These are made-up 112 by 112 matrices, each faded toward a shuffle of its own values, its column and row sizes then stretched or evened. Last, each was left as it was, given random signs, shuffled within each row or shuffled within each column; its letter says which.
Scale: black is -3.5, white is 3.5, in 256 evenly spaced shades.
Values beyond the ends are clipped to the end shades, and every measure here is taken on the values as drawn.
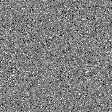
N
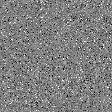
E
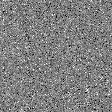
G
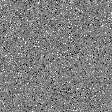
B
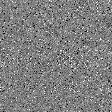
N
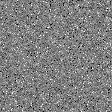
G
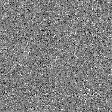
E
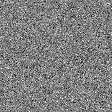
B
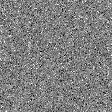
G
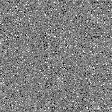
E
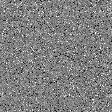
N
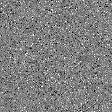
E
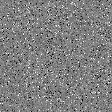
N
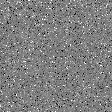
B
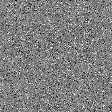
G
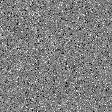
G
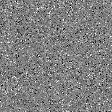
N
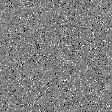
N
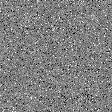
B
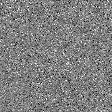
B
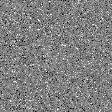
N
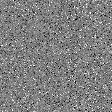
G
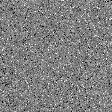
G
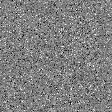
G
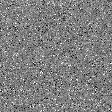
B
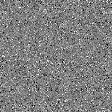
E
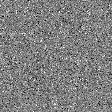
B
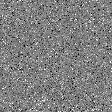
B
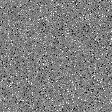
G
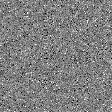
E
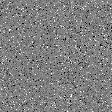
N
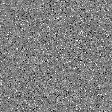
N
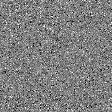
N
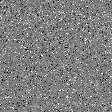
B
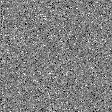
N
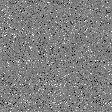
B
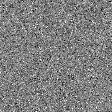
G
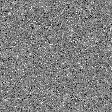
B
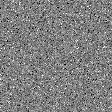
B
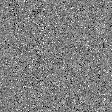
G
